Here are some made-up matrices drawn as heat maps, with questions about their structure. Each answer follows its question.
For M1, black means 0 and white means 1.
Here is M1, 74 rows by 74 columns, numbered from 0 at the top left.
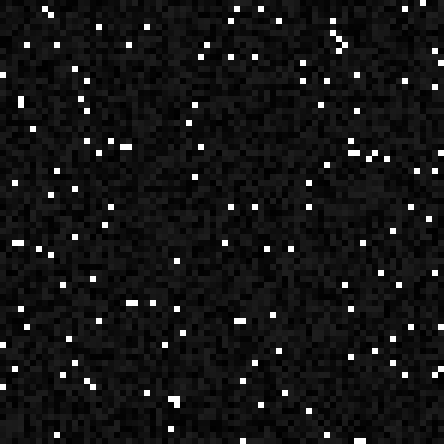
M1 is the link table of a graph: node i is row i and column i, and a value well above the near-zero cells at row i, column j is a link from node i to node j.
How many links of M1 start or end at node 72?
7
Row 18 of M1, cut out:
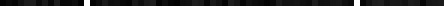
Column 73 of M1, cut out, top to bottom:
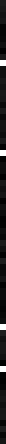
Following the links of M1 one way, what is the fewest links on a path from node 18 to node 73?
4
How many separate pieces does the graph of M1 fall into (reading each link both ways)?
4
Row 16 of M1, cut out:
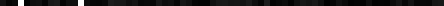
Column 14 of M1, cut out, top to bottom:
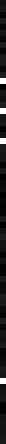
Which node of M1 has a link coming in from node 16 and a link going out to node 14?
node 13
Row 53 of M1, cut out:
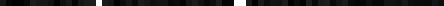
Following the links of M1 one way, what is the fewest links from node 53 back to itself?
4
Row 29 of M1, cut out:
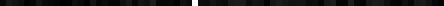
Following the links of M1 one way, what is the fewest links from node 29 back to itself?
7
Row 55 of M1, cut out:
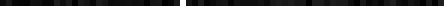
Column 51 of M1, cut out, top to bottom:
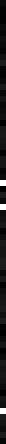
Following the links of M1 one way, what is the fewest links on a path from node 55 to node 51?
2
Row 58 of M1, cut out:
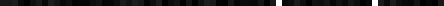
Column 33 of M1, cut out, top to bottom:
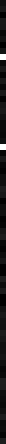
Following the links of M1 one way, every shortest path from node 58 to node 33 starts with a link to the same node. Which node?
node 62
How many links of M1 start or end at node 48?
1
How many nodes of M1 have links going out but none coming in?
6
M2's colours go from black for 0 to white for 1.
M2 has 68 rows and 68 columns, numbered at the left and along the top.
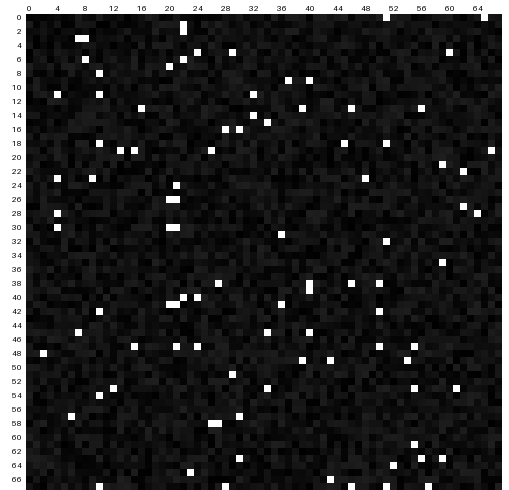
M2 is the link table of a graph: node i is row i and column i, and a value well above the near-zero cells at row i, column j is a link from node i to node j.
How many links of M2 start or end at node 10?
6
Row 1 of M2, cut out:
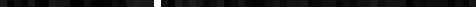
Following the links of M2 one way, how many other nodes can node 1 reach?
2
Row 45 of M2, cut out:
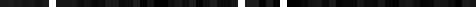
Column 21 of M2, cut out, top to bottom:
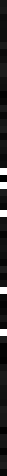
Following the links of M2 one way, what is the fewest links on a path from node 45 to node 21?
3
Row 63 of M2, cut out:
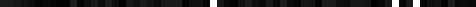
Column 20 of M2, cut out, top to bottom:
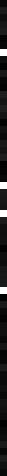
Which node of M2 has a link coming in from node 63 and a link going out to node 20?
node 30
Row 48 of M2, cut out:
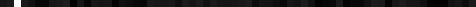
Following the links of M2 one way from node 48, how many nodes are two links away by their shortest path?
1
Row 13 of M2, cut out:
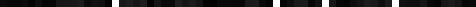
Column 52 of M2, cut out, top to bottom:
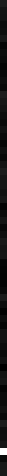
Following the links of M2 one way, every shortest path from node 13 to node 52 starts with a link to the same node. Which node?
node 16
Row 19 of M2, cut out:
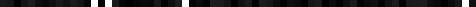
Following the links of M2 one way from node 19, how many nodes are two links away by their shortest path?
8
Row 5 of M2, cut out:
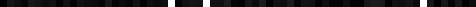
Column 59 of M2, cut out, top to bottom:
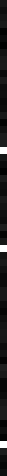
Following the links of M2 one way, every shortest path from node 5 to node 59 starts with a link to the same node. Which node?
node 24
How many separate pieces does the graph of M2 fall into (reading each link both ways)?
5
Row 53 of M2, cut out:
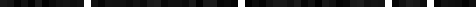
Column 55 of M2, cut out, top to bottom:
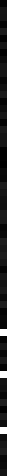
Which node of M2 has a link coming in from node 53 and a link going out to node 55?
node 61
